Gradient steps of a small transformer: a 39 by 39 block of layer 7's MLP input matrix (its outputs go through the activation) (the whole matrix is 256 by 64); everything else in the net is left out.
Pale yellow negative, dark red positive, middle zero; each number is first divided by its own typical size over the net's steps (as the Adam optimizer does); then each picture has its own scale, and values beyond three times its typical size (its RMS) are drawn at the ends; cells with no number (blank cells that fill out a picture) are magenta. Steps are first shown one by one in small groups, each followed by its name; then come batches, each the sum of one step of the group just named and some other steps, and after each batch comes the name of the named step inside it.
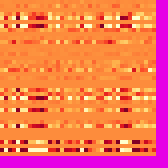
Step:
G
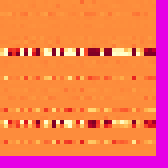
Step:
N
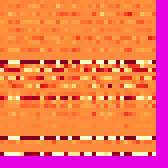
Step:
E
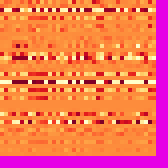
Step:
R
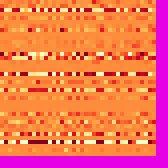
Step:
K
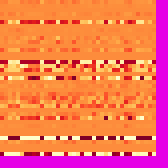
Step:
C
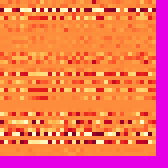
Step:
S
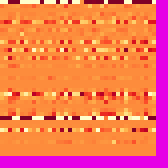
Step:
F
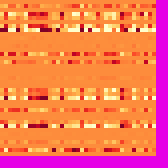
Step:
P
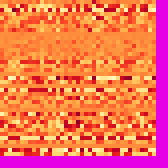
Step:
C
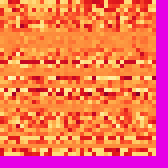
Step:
C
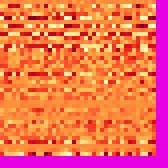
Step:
E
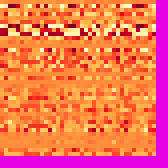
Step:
P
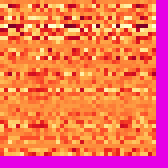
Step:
P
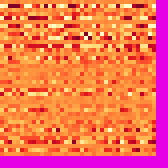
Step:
G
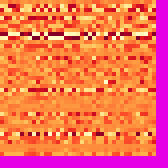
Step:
S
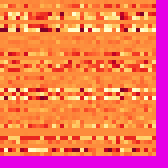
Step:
P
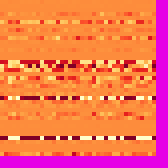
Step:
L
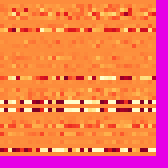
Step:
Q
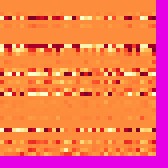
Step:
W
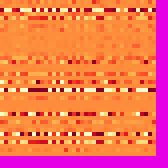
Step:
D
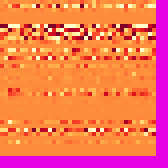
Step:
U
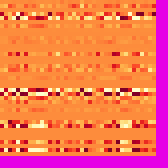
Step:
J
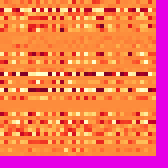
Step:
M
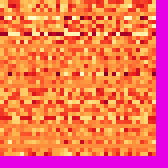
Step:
M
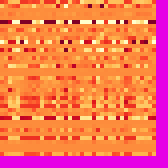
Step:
L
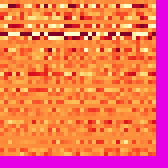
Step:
J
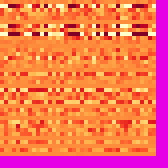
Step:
M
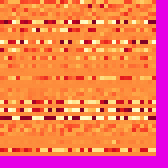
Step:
Q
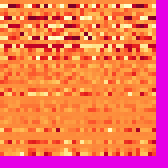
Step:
W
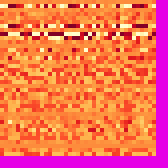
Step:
Q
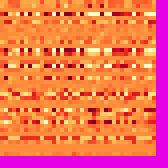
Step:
L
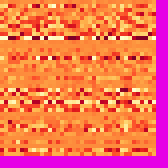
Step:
J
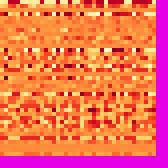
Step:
L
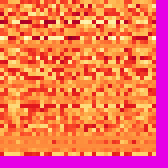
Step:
M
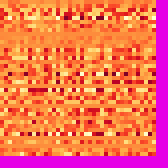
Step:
D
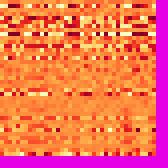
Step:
W
